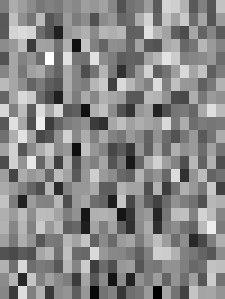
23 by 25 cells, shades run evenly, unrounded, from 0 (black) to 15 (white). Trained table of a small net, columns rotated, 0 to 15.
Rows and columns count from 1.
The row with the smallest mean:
23
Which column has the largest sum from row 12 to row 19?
24
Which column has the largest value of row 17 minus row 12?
9
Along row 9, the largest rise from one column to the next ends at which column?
11
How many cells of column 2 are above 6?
20
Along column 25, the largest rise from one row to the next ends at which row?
16
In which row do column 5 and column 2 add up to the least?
19
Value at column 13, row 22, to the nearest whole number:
1
